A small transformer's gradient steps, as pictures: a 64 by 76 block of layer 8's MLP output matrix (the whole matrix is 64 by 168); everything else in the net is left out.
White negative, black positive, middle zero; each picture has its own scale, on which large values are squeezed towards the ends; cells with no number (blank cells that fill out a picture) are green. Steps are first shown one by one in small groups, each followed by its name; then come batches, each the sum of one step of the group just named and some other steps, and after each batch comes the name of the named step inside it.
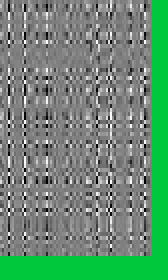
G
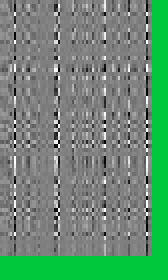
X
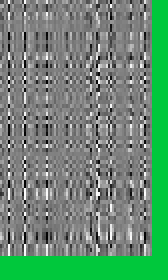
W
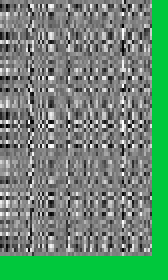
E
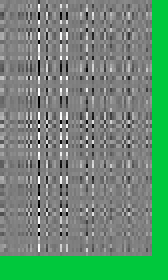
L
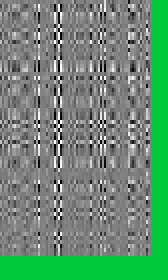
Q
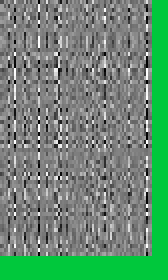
W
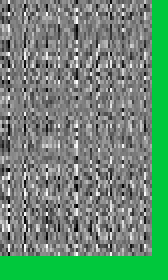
W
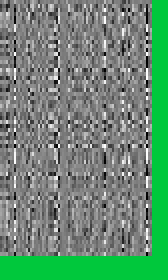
E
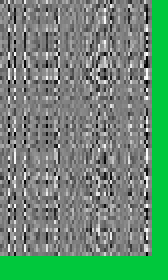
W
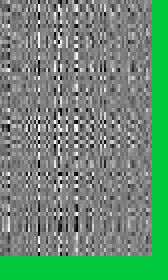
Q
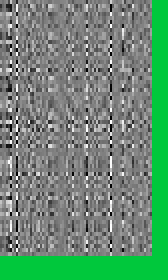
E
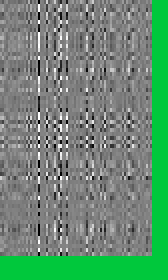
L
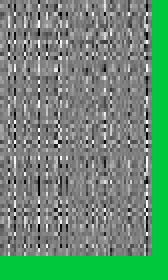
X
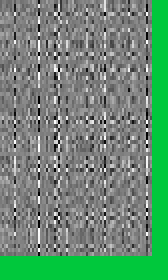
X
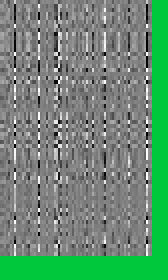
L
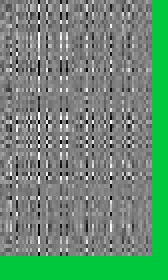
L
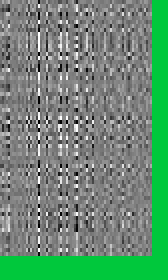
L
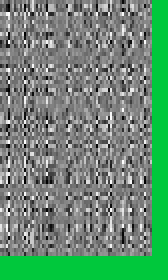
G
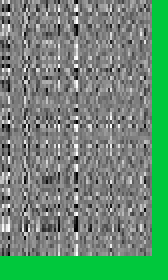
G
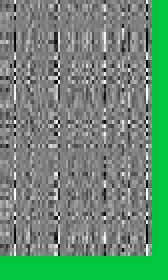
E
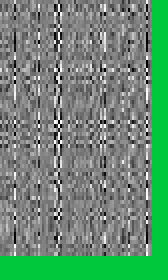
Q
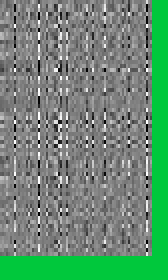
L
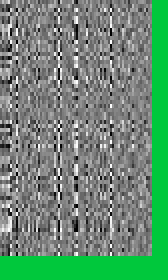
E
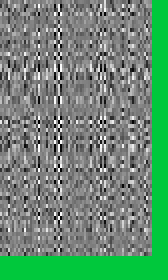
Q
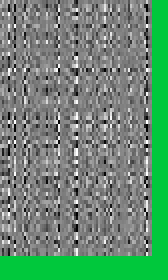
G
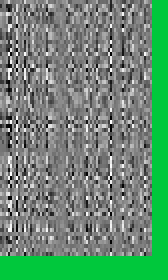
E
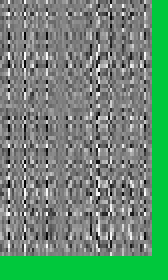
W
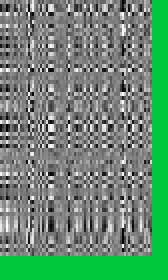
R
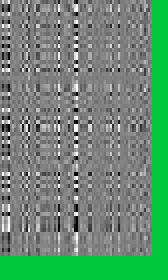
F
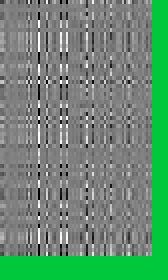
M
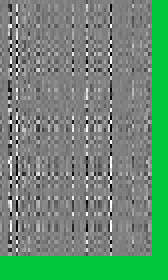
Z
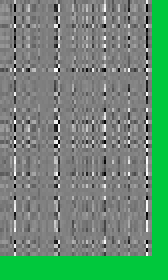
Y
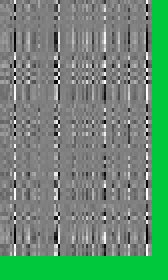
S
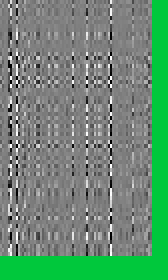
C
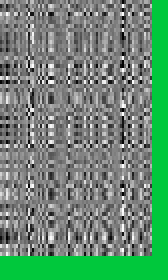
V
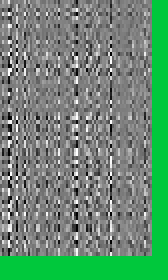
Z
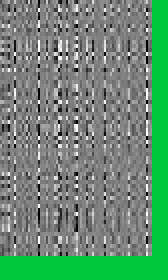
F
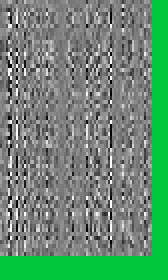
Z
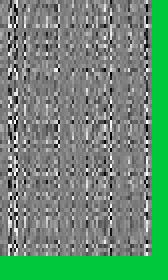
Y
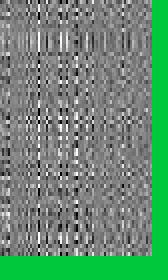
M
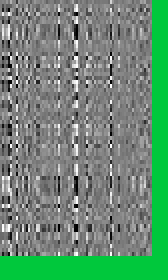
C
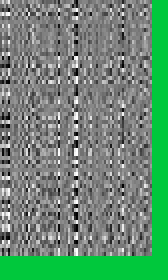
V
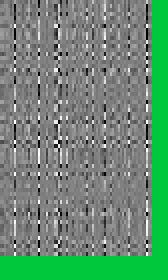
Y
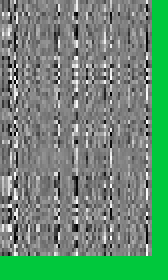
S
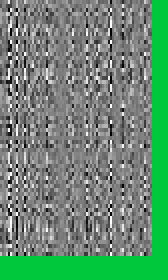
V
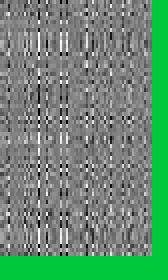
M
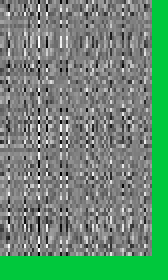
V
